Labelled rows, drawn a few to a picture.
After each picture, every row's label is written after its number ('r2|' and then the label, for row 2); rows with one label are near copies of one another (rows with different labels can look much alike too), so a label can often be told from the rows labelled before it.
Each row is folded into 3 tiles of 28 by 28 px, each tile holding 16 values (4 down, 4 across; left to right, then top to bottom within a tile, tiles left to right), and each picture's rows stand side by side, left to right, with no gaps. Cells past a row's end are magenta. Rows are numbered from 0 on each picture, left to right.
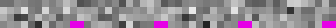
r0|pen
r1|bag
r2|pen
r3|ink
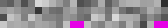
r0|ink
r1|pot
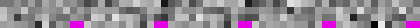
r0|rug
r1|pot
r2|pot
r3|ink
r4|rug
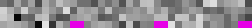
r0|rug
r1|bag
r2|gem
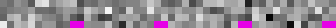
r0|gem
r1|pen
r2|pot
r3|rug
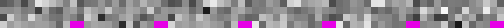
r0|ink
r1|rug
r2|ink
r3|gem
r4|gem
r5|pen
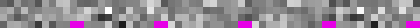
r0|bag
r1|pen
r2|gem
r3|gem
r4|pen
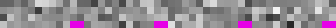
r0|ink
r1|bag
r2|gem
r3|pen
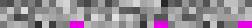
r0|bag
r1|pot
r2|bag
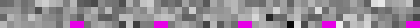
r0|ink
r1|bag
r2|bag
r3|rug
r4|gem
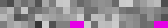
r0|bag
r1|gem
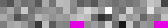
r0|bag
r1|pen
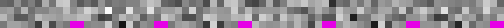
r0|bag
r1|pen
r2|bag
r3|pot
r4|rug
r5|pen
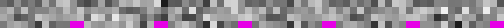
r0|bag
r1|pot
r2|bag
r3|bag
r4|bag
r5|pen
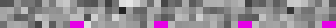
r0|bag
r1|ink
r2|pot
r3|ink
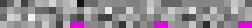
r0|pot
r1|pen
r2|pen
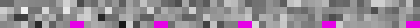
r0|pen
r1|rug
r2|bag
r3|gem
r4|ink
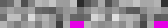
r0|pot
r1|pot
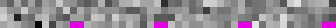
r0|rug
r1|pot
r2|ink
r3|gem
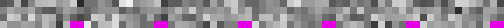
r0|pot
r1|gem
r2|bag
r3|gem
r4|bag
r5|ink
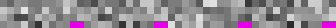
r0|pen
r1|bag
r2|gem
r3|bag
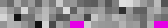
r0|rug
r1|ink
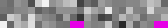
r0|gem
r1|pen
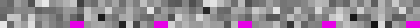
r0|gem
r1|rug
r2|ink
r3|pen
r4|rug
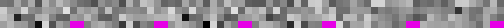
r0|rug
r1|bag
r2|rug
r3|bag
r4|gem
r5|ink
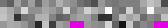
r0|rug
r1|pen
